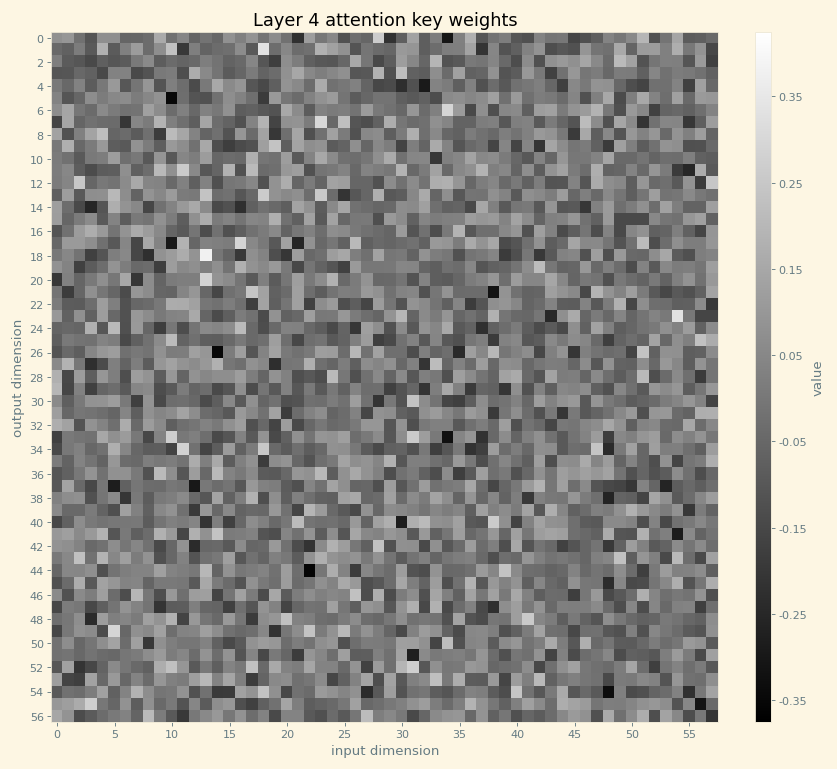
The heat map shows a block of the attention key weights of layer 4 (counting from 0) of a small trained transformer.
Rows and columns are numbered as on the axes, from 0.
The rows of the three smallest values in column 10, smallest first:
5, 17, 34
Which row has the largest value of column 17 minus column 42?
52
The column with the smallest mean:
55
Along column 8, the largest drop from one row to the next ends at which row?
18
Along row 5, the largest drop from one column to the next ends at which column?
10
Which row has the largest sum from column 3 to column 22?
13
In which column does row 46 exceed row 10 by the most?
33
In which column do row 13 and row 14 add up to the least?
16
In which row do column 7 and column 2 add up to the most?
12
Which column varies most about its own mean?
48
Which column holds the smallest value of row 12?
56
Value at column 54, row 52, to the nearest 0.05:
0.05
